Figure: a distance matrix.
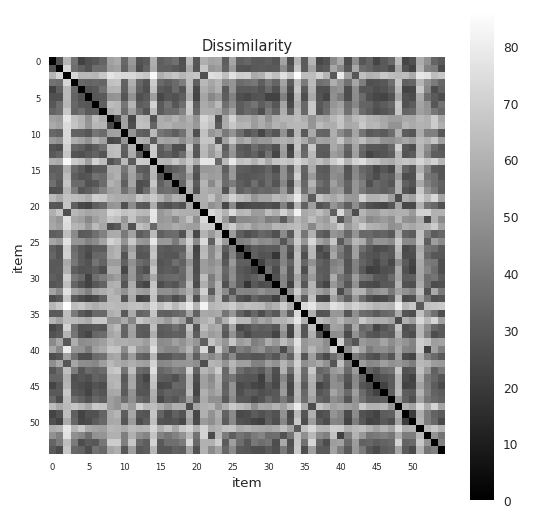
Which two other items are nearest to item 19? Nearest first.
48, 36
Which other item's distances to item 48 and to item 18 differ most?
12
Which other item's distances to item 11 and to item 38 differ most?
53
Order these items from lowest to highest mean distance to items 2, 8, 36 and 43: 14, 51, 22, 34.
14, 22, 51, 34
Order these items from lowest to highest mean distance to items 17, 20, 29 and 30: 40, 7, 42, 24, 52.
24, 7, 52, 40, 42
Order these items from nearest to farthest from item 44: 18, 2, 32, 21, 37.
18, 37, 32, 21, 2
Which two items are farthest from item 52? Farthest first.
2, 21
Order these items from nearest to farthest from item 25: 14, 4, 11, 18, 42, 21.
4, 18, 42, 11, 21, 14
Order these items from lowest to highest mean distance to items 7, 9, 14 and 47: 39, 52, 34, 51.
52, 39, 51, 34
